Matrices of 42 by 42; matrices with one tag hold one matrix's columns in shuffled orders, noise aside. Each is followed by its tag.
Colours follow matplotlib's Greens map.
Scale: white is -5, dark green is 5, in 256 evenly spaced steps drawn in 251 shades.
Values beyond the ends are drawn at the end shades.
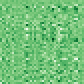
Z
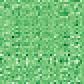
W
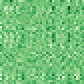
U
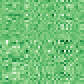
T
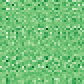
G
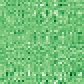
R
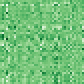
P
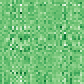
P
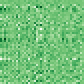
Z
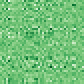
G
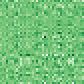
W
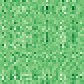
U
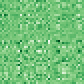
T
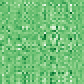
P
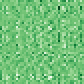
U
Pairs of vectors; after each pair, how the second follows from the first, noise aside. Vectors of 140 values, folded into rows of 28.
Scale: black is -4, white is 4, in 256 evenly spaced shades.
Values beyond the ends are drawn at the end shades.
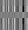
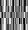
reversed, negated, scaled up.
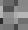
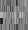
partly zeroed.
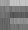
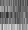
reversed.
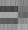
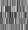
sign-scrambled.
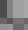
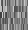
sign-scrambled.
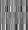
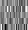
sign-scrambled.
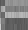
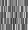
shuffled.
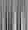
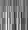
negated.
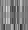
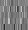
partly zeroed.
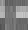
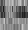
negated.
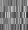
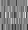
partly zeroed.
